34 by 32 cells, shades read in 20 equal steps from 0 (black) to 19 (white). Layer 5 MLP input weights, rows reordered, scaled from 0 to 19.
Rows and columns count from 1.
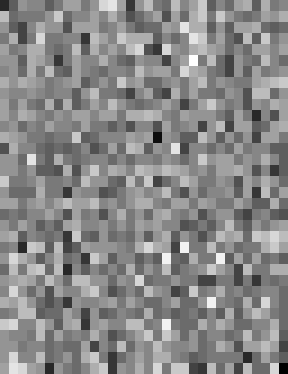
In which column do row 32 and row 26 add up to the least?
27
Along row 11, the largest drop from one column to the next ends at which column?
29
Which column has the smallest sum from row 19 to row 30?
8
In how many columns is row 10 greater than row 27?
14
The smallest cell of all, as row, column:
34, 32
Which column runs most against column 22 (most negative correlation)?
26
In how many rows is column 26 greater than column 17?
14
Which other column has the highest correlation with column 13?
23
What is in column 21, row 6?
12
